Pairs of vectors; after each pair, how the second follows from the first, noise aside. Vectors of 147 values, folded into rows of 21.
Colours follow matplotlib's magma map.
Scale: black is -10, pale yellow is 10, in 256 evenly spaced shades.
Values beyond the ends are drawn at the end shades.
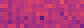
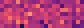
wrapped around, scaled up.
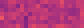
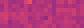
wrapped around, shrunk.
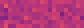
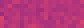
wrapped around, negated, shrunk.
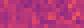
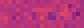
negated, partly zeroed.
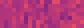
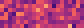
wrapped around, scaled up.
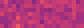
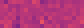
negated, partly zeroed.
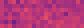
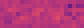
reversed, partly zeroed.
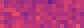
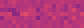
negated, partly zeroed.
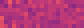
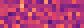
wrapped around, scaled up.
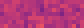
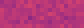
wrapped around, shrunk.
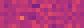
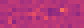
reversed, partly zeroed.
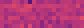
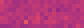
wrapped around, negated, shrunk.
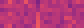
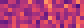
wrapped around, scaled up.
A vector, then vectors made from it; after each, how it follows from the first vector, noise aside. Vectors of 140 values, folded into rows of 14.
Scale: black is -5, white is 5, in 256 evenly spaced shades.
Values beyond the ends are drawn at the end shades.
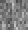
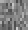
sign-scrambled.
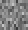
sign-scrambled.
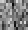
negated, scaled up.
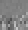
partly zeroed.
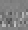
partly zeroed.
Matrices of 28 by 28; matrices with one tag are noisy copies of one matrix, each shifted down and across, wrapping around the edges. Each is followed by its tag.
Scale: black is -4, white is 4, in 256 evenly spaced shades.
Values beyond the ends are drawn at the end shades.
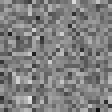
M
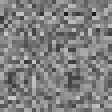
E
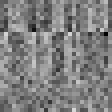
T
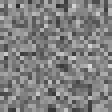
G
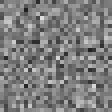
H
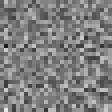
G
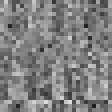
T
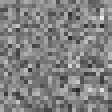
G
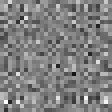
M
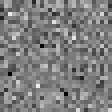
H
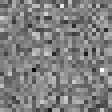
H
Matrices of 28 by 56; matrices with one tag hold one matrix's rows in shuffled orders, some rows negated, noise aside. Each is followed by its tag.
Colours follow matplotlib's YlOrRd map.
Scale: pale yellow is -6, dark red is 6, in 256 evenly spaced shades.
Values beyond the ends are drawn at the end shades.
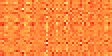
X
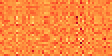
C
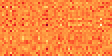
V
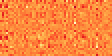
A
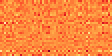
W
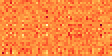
V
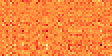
V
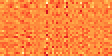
X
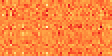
V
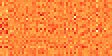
A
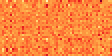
V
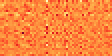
X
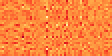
X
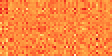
A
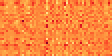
X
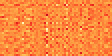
X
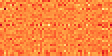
W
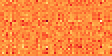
V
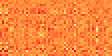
A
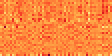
W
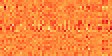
W
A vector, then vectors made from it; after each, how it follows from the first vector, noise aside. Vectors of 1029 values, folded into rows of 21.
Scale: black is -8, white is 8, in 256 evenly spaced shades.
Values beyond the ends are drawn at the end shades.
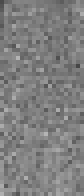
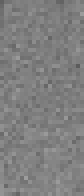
shrunk.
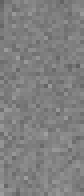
shrunk.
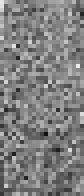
negated, scaled up.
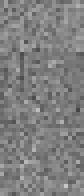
wrapped around.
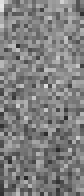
negated, scaled up.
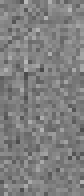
wrapped around.
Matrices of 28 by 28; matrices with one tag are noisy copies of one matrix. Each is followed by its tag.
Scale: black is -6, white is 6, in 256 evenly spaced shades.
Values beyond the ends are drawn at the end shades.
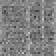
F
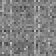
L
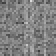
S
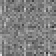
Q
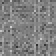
L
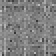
Q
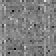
Q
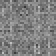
L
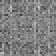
L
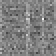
F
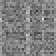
F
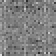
Q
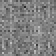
L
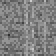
S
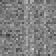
S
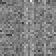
S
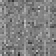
Q
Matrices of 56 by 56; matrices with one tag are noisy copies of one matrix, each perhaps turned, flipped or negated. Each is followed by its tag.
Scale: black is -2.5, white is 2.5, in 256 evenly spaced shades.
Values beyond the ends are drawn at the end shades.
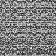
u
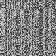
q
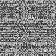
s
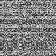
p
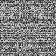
s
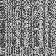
q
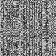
s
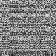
q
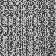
u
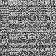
q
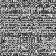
s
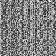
u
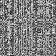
s
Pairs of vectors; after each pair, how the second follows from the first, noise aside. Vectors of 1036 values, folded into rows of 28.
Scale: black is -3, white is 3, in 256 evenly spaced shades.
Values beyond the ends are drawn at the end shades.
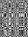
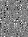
wrapped around, negated, partly zeroed.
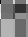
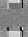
wrapped around, negated, partly zeroed.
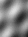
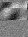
wrapped around, negated, partly zeroed.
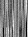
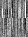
wrapped around, negated.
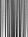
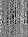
wrapped around, negated, partly zeroed.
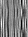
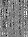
reversed, partly zeroed.
